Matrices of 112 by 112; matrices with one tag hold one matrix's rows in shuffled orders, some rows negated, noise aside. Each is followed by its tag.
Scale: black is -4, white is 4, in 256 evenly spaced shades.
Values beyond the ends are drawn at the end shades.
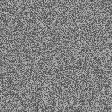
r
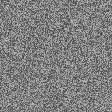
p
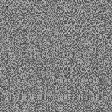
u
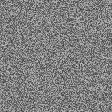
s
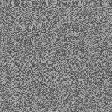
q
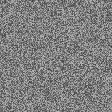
s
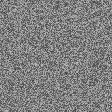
p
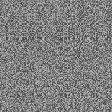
u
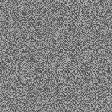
u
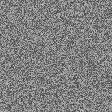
s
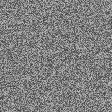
r
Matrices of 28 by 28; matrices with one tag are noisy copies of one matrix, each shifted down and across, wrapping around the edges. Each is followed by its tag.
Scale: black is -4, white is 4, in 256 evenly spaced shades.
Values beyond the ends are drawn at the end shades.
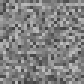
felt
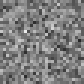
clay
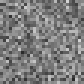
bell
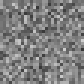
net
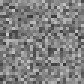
felt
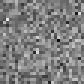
net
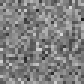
net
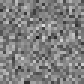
bell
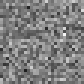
felt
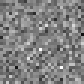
bell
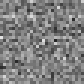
felt
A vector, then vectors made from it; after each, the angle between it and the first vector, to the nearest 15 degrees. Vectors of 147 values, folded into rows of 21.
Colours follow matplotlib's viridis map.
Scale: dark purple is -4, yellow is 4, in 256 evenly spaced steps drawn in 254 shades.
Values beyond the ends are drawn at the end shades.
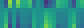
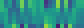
60 degrees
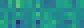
45 degrees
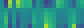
15 degrees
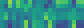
45 degrees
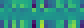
75 degrees
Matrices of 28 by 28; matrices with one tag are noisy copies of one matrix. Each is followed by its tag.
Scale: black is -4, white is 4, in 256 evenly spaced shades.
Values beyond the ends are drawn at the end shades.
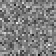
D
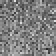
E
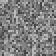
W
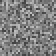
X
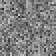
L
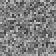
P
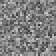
P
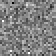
D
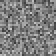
X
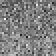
E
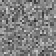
D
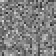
W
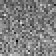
E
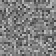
D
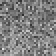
E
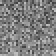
E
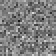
P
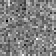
L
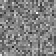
W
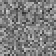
D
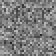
D
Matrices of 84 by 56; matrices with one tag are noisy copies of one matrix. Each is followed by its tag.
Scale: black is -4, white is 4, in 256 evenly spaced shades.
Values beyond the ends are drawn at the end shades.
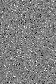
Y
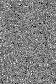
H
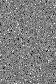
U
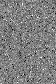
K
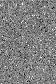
K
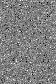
H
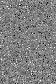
H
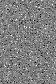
Y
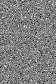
Y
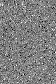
K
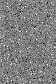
H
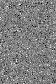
H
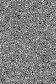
H
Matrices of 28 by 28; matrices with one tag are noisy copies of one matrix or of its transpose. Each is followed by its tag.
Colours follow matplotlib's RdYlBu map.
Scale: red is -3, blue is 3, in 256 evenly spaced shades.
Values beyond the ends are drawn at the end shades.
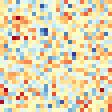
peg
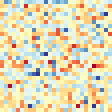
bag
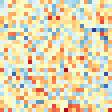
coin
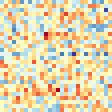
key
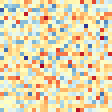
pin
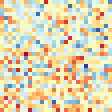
coin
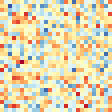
peg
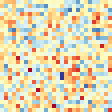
coin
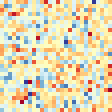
coin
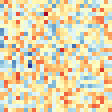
bag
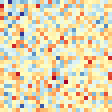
pin
